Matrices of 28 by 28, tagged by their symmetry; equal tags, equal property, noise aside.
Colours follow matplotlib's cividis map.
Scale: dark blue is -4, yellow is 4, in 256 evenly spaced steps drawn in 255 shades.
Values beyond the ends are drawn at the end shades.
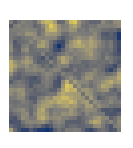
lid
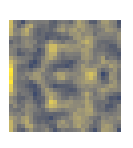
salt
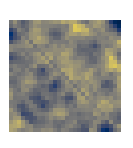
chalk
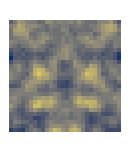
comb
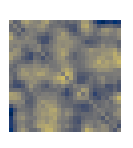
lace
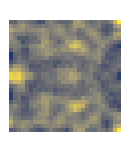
salt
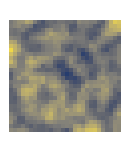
chalk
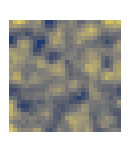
lid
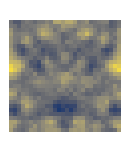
comb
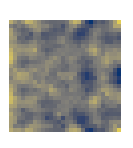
salt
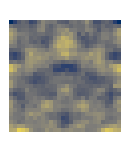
comb
